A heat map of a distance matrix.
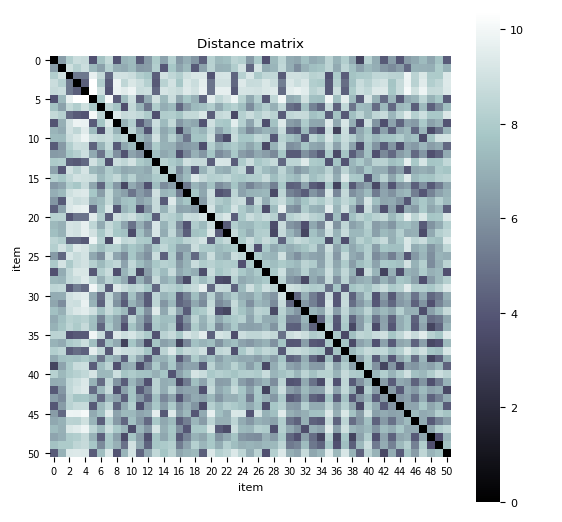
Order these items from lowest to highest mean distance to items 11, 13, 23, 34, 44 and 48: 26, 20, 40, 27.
27, 20, 26, 40
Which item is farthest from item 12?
4
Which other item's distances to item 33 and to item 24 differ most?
26
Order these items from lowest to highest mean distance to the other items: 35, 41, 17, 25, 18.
41, 17, 25, 18, 35
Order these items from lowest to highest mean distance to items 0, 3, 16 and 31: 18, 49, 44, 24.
44, 49, 18, 24
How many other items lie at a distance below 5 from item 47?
6
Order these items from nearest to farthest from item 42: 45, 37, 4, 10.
45, 10, 37, 4
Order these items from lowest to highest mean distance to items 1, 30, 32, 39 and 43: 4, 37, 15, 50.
50, 15, 37, 4
